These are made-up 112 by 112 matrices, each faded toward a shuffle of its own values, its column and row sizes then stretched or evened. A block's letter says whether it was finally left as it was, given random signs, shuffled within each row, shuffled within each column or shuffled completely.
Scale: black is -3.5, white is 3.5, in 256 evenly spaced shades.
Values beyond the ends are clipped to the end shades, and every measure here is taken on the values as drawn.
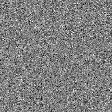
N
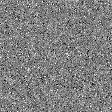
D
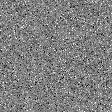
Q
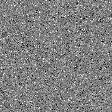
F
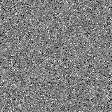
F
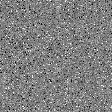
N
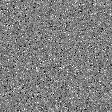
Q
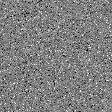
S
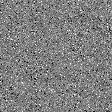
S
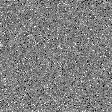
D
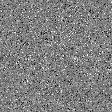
D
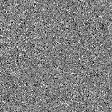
N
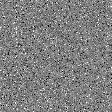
S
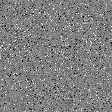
D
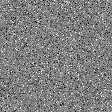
Q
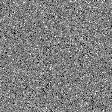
S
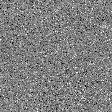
D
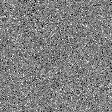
S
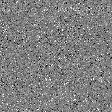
N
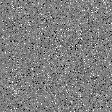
S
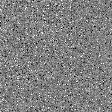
F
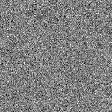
N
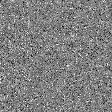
S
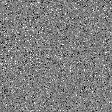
F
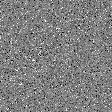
Q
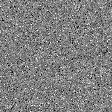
Q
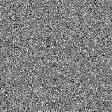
N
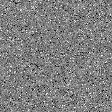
N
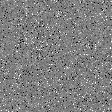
S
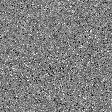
Q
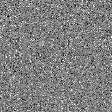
N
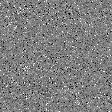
F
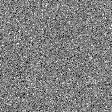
S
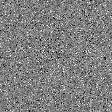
F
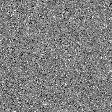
S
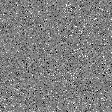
F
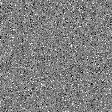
S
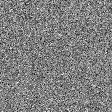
Q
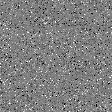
F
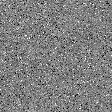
D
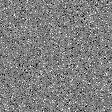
Q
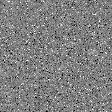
F
